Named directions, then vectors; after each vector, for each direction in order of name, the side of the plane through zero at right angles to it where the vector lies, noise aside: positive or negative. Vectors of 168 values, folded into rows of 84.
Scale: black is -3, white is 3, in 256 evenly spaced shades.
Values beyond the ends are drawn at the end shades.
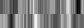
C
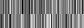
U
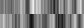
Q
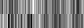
positive, positive, negative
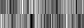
positive, positive, negative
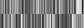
negative, positive, positive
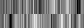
positive, negative, positive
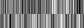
positive, negative, positive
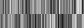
negative, positive, positive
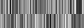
positive, negative, negative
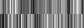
negative, negative, positive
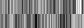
negative, positive, positive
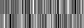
positive, positive, positive
